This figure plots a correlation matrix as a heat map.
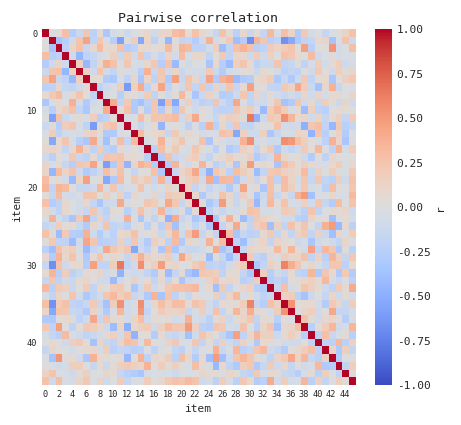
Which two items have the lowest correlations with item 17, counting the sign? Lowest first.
9, 12
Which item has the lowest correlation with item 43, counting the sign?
25
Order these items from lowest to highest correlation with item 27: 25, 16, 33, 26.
33, 25, 16, 26
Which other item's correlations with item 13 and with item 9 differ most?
28
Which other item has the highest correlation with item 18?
22
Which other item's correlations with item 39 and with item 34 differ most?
16
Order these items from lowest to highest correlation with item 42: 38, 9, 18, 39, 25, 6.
6, 39, 9, 18, 38, 25
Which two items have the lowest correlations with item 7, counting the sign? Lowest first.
12, 40
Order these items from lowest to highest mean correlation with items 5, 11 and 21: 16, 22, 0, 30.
0, 16, 22, 30
